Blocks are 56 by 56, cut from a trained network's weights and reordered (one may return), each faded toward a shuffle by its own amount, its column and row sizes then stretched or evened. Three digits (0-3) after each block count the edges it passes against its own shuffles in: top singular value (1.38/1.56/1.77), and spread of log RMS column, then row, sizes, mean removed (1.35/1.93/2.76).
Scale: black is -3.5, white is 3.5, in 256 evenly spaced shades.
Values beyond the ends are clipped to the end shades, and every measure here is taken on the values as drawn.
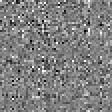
0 2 2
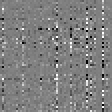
3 3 2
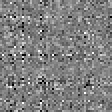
2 2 2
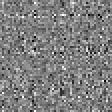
2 2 2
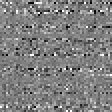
1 1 3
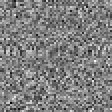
3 0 1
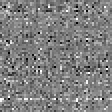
0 2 2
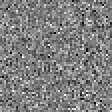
1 1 0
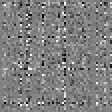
1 3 2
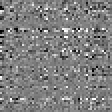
3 2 3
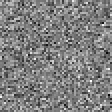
2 0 0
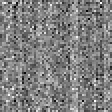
2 0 1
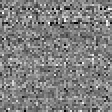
1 0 2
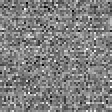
1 1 0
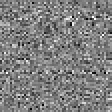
3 0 2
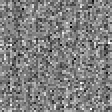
0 0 0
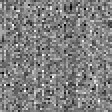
1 1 1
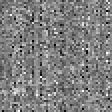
1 2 1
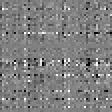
3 2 3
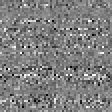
0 0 3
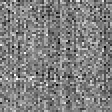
2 0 1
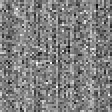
3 0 1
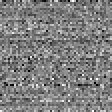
1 0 2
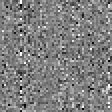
0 3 0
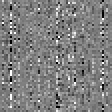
2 3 0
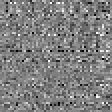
3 1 3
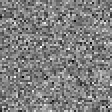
2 0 1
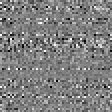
3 1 3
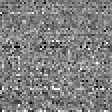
1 1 2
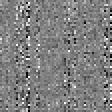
1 3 0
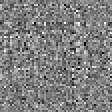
2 1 2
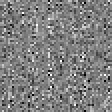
0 3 1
